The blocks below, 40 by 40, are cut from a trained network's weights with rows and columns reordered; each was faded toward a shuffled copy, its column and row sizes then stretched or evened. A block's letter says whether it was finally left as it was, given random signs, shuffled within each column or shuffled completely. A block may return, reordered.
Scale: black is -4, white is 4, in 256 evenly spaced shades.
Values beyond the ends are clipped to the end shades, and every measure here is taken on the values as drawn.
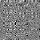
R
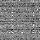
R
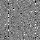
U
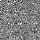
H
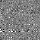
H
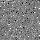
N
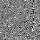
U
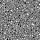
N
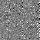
U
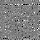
R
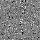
U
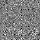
H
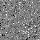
N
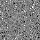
U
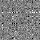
H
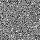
N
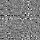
R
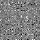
H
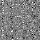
H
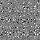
H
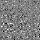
R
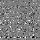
H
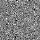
U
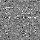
H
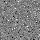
N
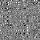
R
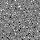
N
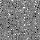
U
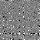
H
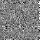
H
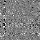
H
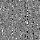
U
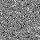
N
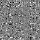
H
